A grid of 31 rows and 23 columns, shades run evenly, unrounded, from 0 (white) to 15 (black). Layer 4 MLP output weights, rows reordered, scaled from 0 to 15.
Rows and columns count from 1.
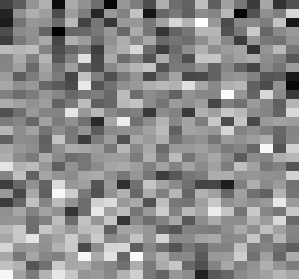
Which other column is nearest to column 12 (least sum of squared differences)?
15
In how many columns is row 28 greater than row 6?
12
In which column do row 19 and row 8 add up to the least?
1
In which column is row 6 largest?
20
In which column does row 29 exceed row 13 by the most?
16
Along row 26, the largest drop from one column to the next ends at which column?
4
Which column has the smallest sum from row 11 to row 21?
21
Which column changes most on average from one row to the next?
23
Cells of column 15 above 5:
28
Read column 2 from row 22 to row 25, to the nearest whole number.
11 9 5 6
